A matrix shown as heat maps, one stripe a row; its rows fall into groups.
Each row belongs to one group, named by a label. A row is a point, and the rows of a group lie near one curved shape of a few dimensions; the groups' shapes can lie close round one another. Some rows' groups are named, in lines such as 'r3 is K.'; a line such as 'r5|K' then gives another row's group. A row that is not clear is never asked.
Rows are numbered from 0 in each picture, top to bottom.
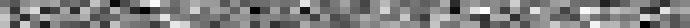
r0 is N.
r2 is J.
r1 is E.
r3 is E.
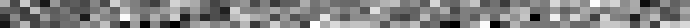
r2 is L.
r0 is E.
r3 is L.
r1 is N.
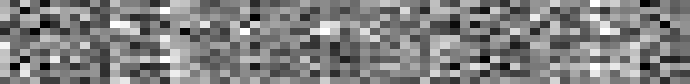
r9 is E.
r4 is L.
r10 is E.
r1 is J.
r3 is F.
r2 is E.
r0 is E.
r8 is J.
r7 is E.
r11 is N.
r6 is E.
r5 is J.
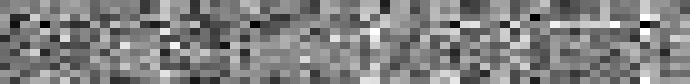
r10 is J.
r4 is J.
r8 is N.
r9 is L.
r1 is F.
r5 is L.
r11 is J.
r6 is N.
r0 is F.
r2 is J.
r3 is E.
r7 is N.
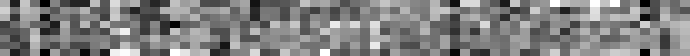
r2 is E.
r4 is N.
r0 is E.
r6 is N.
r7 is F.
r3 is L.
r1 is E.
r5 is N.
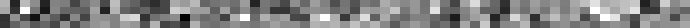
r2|L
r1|E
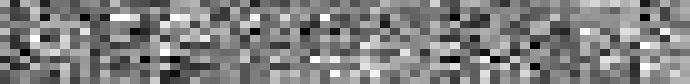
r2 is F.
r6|J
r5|N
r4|E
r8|L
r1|N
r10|L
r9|J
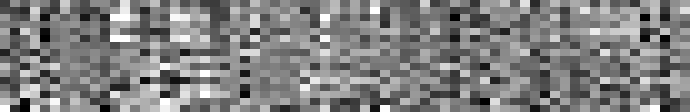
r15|J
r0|L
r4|E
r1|N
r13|N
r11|L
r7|L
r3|F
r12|N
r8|N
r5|F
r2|F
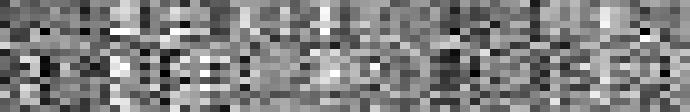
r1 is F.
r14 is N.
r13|E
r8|N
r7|L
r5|J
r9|N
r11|L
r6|E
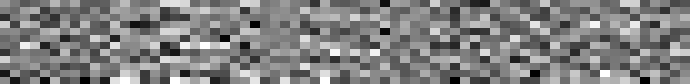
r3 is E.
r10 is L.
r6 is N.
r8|E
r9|N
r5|N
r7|L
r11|F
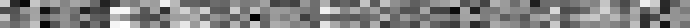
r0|J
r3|F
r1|F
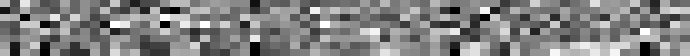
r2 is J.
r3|N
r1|L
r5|F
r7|E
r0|E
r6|E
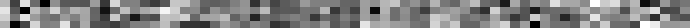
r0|E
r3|J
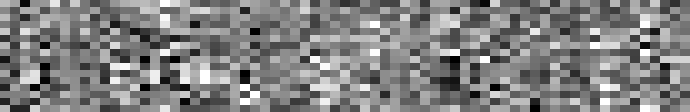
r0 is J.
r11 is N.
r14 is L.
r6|E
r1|N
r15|J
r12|L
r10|N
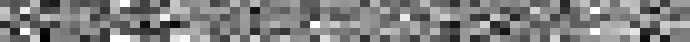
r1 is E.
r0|N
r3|L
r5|F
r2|J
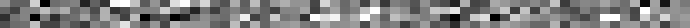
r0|F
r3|N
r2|L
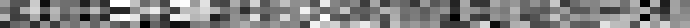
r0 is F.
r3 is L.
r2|F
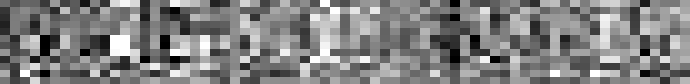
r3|L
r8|L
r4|L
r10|E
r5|N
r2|L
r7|F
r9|N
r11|N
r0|F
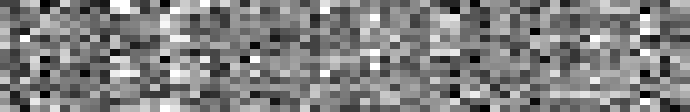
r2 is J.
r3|J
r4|J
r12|L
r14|J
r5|E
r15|J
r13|E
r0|N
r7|J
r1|F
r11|E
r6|E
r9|N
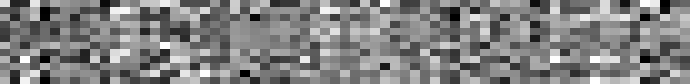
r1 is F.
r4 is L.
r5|L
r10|N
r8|E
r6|J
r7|N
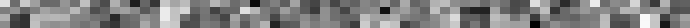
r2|J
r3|J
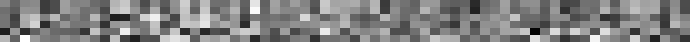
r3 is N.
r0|F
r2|N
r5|E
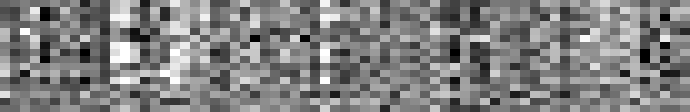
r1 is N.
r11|F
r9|E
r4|E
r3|F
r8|F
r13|E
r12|N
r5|E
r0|F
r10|J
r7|F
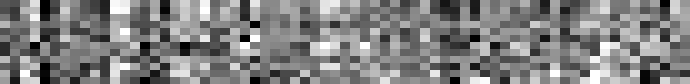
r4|N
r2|N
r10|E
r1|N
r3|E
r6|L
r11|E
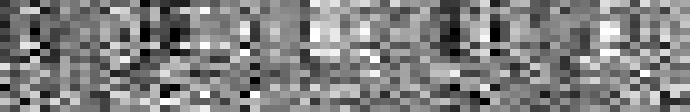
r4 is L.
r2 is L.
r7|L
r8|N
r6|N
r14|J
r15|N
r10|J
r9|E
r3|L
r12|L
